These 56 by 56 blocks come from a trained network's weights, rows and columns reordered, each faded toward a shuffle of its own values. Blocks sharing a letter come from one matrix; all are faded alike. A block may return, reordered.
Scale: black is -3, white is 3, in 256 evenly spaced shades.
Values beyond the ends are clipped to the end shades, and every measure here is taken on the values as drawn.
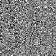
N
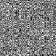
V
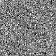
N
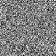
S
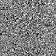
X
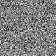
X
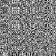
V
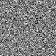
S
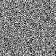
S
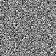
S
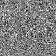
X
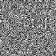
N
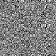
V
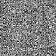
N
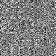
S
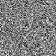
S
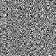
S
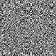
V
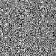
N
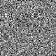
N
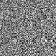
V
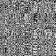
V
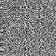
V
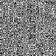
N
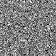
N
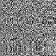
V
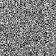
N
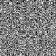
S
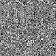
N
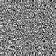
S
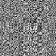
V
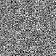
N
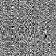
V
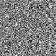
S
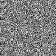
S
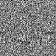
S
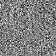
N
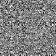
X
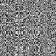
V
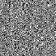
N
